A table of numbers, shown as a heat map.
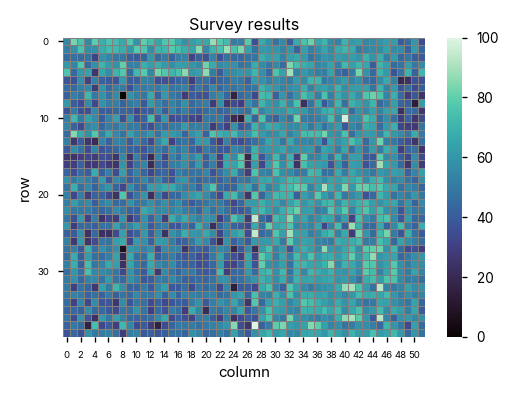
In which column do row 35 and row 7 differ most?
8
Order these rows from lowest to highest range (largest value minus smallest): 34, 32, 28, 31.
31, 34, 28, 32
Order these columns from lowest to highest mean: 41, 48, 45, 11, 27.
48, 11, 27, 41, 45
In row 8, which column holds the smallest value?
50
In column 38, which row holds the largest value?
29
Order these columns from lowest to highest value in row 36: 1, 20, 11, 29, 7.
1, 11, 20, 7, 29
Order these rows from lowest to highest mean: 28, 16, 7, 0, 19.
16, 7, 28, 19, 0
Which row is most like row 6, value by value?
2
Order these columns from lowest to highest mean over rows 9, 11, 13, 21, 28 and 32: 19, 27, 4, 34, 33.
4, 19, 27, 34, 33
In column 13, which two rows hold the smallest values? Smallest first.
37, 30
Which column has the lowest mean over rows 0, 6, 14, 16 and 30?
51
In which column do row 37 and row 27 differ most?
27
